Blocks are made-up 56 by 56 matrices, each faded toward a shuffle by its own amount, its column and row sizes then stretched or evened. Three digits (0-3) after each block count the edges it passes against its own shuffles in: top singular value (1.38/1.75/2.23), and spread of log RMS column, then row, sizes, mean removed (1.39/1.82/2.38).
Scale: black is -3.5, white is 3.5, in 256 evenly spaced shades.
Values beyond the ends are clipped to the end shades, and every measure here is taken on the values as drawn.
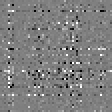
1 3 3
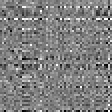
3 2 3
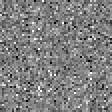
0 1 0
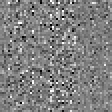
0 3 1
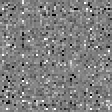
0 2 2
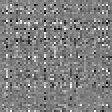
2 3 3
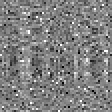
2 0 0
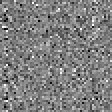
2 1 1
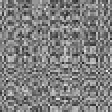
3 1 1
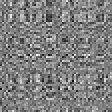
3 1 3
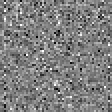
1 2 1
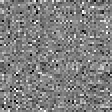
2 1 2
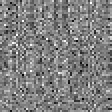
3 1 0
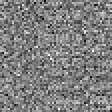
2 0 0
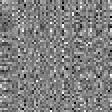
3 3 0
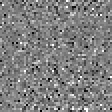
2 1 1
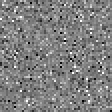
1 0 1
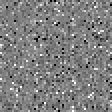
1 1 0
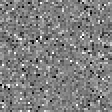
0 1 0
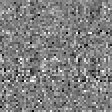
2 0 2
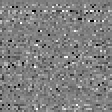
1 0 3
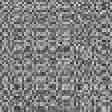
3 0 2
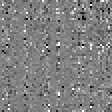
1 3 2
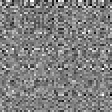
3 1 3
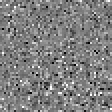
2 0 1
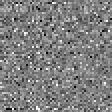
2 0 2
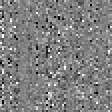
1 3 0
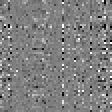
2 3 2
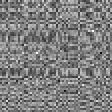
3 1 2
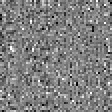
2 2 0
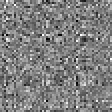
3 2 2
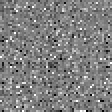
1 0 2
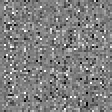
0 3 1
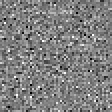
1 0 0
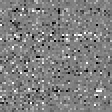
0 2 3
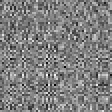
3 2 2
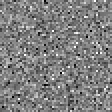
0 0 0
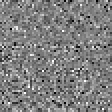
2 0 2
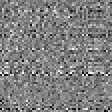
3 0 3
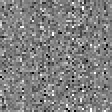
0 3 0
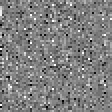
0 3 0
